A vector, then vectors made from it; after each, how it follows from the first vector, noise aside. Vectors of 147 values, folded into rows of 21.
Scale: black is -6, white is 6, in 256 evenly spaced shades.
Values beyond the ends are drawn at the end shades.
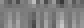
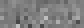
wrapped around, partly zeroed.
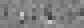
wrapped around, negated, partly zeroed.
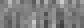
negated.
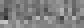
wrapped around, negated.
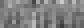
negated.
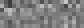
wrapped around, negated.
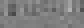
wrapped around, negated, partly zeroed.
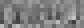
wrapped around, negated.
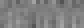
shrunk.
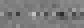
wrapped around, partly zeroed.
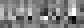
wrapped around, scaled up.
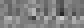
wrapped around, negated.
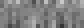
negated.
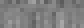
shrunk.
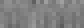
negated, shrunk.
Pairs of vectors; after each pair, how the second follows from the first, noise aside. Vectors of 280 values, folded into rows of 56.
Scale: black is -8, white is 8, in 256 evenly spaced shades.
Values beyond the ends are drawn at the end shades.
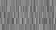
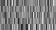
wrapped around, scaled up.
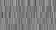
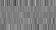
negated, partly zeroed.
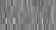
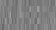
wrapped around, shrunk.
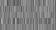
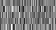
wrapped around, negated, scaled up.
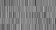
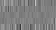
negated, partly zeroed.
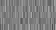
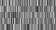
wrapped around, scaled up.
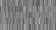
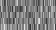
scaled up.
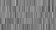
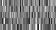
wrapped around, negated, scaled up.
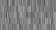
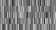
scaled up.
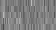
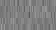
wrapped around, shrunk.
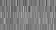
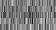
reversed, negated, scaled up.
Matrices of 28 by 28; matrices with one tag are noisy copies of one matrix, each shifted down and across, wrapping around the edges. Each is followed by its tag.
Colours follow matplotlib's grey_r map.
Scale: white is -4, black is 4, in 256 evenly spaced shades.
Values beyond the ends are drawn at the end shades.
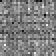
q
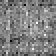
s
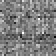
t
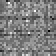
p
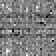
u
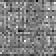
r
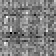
t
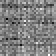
p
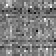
t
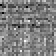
u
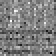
u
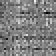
r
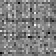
p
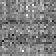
s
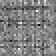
p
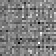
q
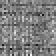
r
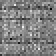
r
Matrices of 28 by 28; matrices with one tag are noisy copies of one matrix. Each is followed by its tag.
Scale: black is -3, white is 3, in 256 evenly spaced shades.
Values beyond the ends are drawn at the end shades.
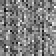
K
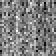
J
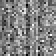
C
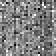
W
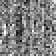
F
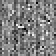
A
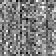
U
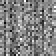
K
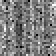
F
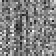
F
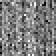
J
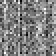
U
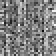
K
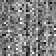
C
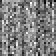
J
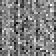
A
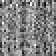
J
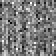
J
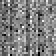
C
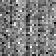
C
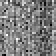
W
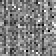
K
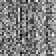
U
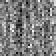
F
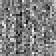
F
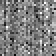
K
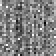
F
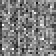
A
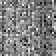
W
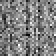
C
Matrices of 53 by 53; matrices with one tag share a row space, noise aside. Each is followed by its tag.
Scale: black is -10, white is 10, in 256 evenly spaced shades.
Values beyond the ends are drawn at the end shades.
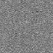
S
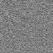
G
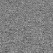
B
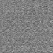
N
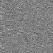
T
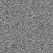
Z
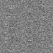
B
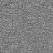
B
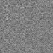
Z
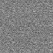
N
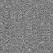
Z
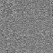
G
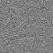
G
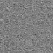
Z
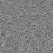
T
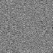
G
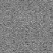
N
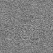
S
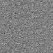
S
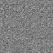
Z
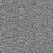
T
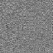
G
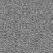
S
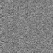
T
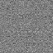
N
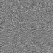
T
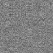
B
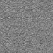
Z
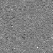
G
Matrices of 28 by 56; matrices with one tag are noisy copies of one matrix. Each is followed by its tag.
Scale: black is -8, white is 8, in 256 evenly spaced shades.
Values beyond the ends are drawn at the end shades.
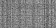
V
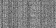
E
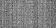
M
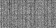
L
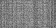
M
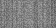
M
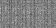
L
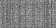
V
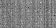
V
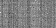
E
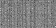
L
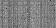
E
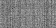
V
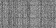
E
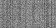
V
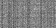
E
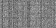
E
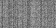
E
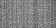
M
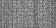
M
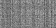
V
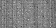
M
